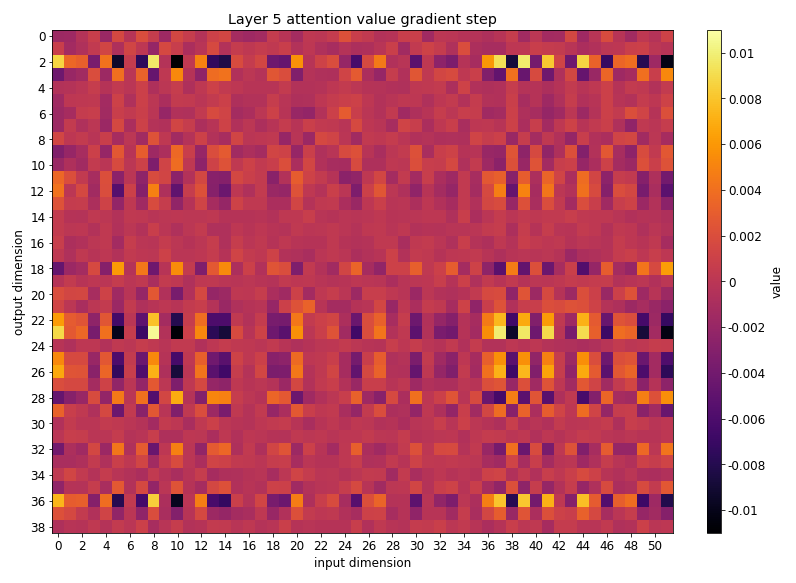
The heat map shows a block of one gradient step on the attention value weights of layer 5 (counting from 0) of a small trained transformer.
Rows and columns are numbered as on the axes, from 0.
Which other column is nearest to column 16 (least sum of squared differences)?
31
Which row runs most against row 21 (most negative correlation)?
24
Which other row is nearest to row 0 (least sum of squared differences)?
5
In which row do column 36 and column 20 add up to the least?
28
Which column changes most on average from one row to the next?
10
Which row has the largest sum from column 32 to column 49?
2
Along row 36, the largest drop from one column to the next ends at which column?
38
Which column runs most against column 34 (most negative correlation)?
29
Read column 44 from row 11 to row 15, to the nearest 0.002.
0.004 0.004 0.002 0 0
